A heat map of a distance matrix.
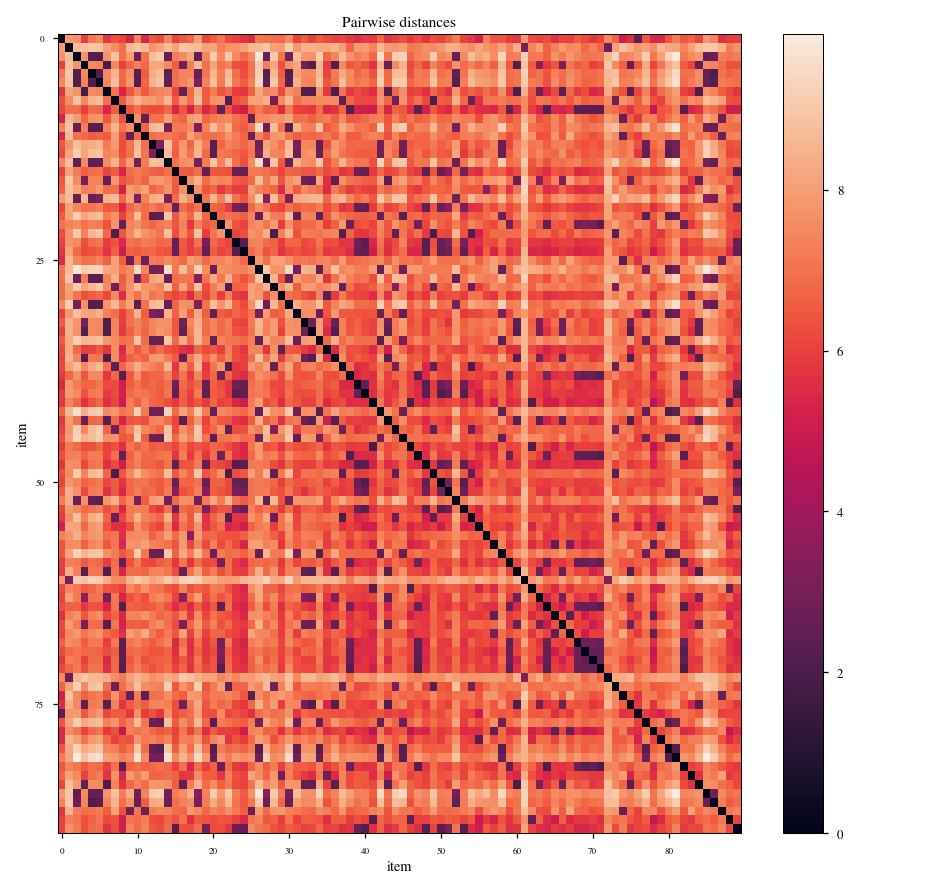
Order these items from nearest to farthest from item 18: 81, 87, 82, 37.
82, 87, 37, 81
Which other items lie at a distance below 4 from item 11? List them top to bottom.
9, 25, 74, 87
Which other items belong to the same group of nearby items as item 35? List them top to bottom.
29, 83
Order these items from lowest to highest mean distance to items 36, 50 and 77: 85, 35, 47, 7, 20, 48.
48, 20, 35, 47, 7, 85
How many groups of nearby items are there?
14
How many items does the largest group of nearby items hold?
12
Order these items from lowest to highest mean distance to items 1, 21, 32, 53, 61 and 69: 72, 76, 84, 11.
72, 84, 76, 11
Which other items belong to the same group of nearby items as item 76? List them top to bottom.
0
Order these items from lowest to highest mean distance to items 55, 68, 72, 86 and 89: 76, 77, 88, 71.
71, 88, 76, 77
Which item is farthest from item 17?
61
